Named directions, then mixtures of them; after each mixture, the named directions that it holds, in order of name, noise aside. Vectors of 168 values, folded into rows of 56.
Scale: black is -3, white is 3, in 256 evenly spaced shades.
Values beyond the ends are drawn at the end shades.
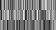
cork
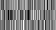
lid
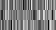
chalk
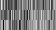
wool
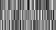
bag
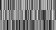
chalk, cork.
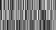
cork.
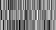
cork, wool.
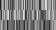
cork.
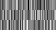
bag, chalk, lid.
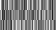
bag, chalk, cork.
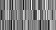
chalk, cork.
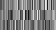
cork, lid.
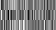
cork, lid, wool.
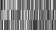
bag, wool.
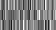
chalk, lid.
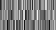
cork, lid.
